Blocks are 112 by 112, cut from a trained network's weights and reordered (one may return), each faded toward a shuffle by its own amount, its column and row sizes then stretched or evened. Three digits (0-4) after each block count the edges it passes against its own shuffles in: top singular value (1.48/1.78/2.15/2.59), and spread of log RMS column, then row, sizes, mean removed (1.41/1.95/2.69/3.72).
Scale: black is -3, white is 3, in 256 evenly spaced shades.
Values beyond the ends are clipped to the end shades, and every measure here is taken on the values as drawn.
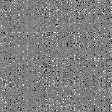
1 3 2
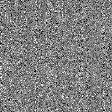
0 3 0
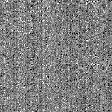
2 1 1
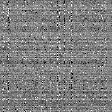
3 3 1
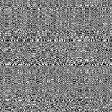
4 0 4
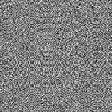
4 0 0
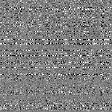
2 2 4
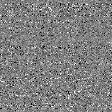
0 1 3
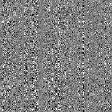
3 4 2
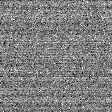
2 0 0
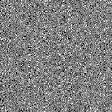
2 2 0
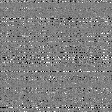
2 0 4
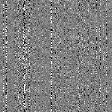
3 4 1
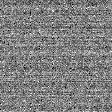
2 2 0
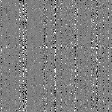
2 4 1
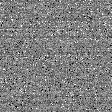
0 0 0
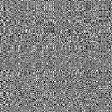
4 3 3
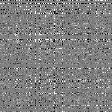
3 3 4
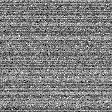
4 0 0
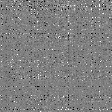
0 2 3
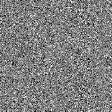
2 2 0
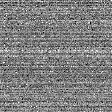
4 1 2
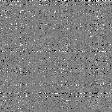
1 2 3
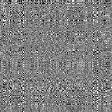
3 3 3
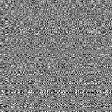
4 0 4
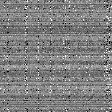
4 3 1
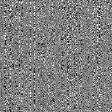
0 4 1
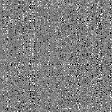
2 3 1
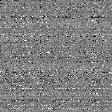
1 2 3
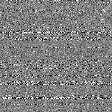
2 0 4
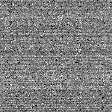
2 1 0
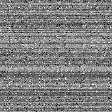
4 1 0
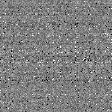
0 2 2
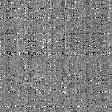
2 1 3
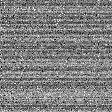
4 0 0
